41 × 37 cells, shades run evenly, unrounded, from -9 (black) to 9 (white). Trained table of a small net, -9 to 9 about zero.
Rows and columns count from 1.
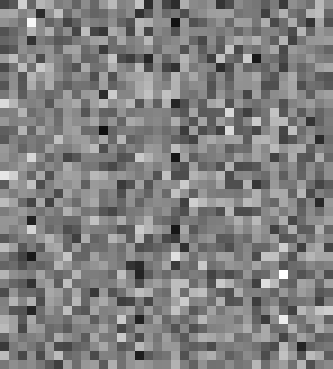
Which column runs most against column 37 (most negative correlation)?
4
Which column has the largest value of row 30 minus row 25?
23
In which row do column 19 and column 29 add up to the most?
11
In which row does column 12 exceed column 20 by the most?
12
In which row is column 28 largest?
7
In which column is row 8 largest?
5
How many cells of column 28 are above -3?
37
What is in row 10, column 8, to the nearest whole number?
-2
